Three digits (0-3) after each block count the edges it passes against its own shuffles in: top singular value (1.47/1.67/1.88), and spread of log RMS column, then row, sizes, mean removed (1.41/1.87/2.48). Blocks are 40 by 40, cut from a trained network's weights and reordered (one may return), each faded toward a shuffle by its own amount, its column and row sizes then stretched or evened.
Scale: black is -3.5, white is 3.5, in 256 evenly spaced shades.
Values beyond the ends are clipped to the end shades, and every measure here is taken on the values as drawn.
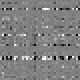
3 1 3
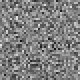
1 0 0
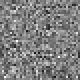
2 0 1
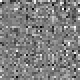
1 3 2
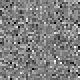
0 1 0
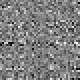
2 2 2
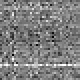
2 1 1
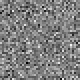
1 0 0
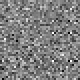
1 0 1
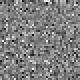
0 1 1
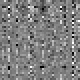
1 3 1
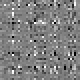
2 3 3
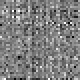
1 0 2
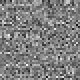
1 0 1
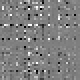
1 3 3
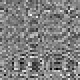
3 1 2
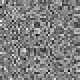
3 1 0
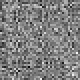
3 1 1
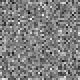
2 1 0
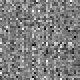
0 1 1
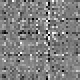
3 3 2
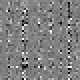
1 3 1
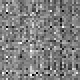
2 2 1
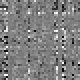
1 3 1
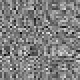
3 1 2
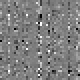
0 3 1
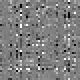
1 3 2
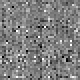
0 0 2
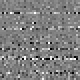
1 0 3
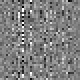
2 3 0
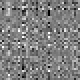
3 3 1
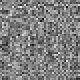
3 0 0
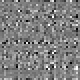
2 2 3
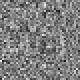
1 1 0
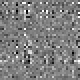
1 2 3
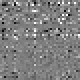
0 1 3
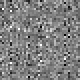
0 2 2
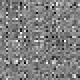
2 2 2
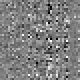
0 3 0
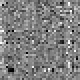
1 1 1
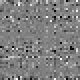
0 2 3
